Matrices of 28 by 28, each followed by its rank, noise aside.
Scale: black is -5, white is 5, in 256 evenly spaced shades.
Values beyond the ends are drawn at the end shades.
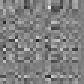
three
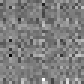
four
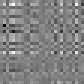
one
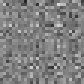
five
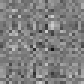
three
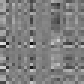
two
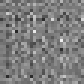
four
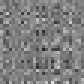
three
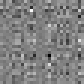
four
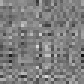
four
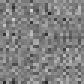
four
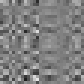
two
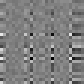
one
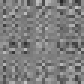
three
